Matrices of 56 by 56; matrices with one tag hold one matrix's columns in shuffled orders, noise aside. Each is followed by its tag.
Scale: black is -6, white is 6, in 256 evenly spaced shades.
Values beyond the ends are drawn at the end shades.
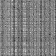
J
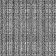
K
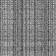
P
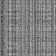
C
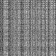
P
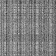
K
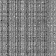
C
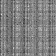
C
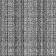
J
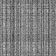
K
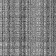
J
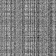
C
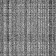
K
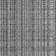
P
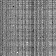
P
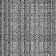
K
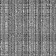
K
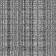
P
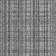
C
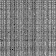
P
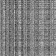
P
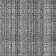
K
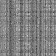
C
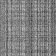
C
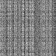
C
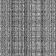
C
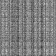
J
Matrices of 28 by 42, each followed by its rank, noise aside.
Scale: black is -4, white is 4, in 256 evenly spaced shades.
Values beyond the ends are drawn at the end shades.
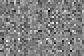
seven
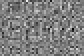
four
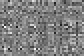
four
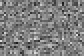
six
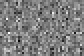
seven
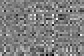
four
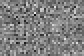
seven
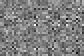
four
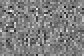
six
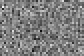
seven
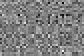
four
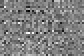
five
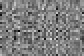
four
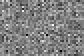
seven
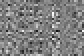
four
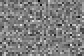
six
